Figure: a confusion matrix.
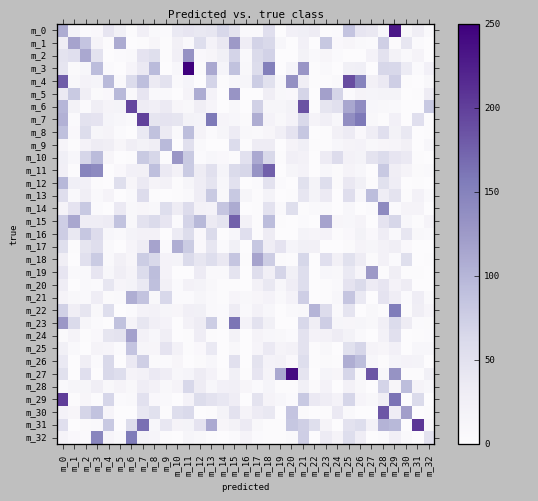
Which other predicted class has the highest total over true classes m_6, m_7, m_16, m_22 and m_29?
m_0
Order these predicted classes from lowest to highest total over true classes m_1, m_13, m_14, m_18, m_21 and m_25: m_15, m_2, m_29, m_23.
m_29, m_23, m_2, m_15
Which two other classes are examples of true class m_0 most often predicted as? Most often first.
m_29, m_25
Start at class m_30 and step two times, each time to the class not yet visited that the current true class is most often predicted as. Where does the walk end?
m_11
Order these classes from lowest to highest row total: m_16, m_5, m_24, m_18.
m_24, m_16, m_5, m_18
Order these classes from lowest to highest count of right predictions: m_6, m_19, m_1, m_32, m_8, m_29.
m_32, m_19, m_8, m_1, m_29, m_6
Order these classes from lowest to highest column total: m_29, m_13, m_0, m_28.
m_13, m_28, m_29, m_0
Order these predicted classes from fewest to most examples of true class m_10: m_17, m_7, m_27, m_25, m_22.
m_22, m_25, m_27, m_7, m_17
